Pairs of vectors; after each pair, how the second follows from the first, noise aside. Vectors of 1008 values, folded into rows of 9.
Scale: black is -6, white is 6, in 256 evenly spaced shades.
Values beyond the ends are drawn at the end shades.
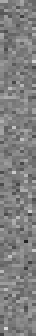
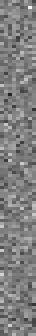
reversed.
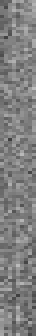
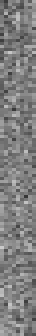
reversed.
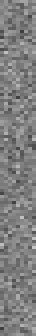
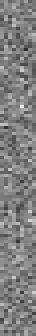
wrapped around, negated.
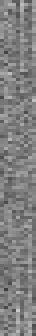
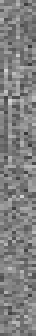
wrapped around.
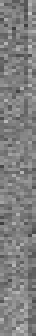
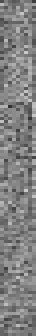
wrapped around.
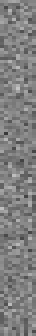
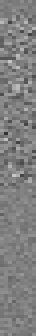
partly zeroed.
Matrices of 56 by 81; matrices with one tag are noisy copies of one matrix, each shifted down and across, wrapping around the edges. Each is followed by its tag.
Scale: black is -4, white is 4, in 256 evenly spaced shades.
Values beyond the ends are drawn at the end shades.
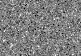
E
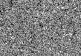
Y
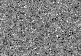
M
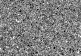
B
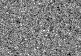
Y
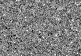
B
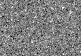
E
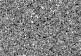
M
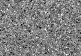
B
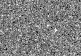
E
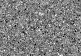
B
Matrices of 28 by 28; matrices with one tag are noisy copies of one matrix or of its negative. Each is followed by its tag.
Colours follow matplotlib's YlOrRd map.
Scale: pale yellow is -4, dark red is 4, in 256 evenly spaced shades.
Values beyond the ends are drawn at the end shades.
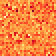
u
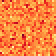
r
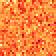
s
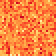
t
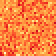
s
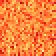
t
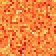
r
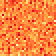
t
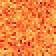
r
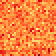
r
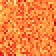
s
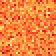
r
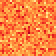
r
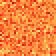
r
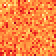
s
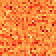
u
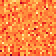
t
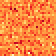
u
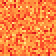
r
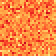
r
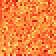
s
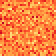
u
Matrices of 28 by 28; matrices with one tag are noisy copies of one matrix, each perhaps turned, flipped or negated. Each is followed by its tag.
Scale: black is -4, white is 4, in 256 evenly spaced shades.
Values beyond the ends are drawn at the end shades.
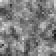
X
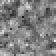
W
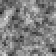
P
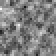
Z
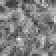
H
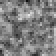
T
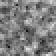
W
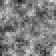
X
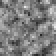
H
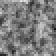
T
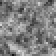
P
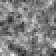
P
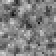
W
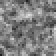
T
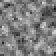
Z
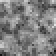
X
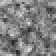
W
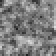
T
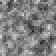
W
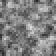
W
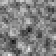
W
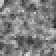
T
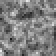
T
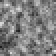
Z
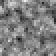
H
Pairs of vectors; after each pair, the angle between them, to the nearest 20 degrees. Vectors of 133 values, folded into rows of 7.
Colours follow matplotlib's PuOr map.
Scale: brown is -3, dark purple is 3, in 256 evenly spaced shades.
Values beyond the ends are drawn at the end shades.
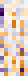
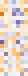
120 degrees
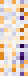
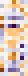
60 degrees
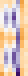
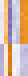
80 degrees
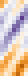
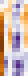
120 degrees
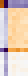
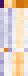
120 degrees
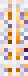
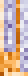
60 degrees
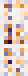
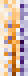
120 degrees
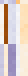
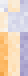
100 degrees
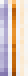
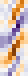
80 degrees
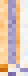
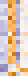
160 degrees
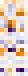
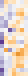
60 degrees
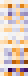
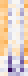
60 degrees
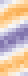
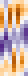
40 degrees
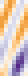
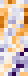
40 degrees
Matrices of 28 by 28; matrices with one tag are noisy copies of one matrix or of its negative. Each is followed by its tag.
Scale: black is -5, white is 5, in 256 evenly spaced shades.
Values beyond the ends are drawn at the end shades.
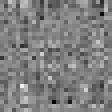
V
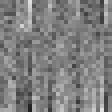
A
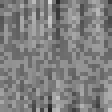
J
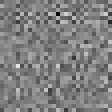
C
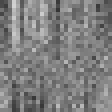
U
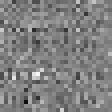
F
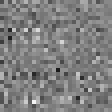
F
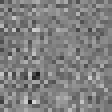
F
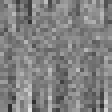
A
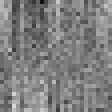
U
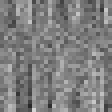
A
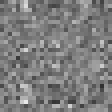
V
